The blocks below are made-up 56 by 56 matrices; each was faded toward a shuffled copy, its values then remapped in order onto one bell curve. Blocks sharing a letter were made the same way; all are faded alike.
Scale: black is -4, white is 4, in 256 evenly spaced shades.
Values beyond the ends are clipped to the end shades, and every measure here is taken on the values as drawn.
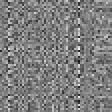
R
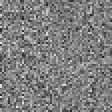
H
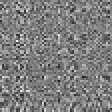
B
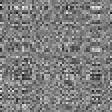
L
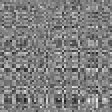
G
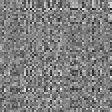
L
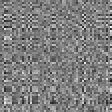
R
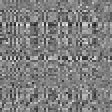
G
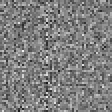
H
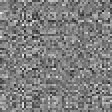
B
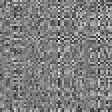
R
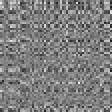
G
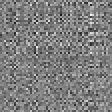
L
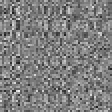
B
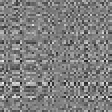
G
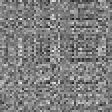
L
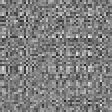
L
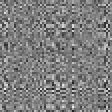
R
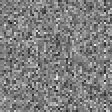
H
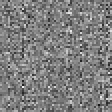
H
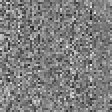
H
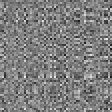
L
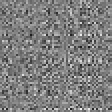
L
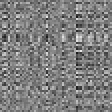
R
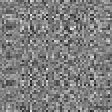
L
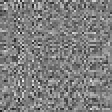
B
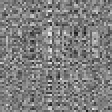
B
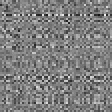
G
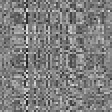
R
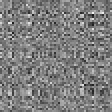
L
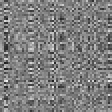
R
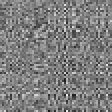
L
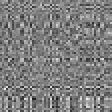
G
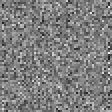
H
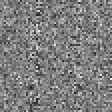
H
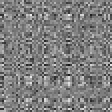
G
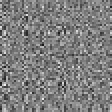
B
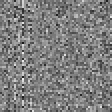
H
